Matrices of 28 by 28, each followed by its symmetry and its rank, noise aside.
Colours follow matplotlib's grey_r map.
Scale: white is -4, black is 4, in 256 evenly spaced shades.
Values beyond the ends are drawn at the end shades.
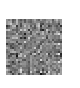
symmetric, rank five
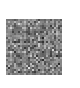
no symmetry, rank seven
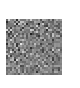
antisymmetric, rank six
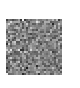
no symmetry, rank seven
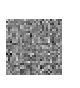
no symmetry, rank seven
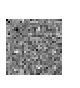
symmetric, rank seven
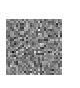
no symmetry, rank five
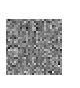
no symmetry, rank five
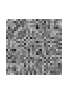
symmetric, rank seven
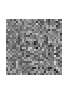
antisymmetric, rank six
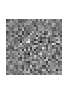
symmetric, rank five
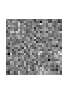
symmetric, rank six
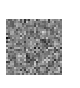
symmetric, rank six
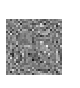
antisymmetric, rank six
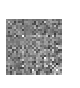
symmetric, rank five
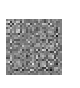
symmetric, rank five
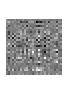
no symmetry, rank five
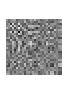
symmetric, rank five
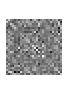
symmetric, rank six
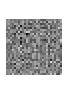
no symmetry, rank six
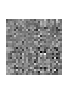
no symmetry, rank five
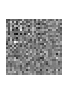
no symmetry, rank six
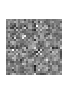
symmetric, rank six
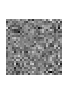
no symmetry, rank five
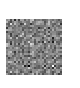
symmetric, rank five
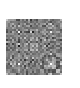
symmetric, rank five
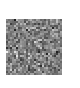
no symmetry, rank seven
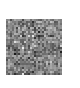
no symmetry, rank five
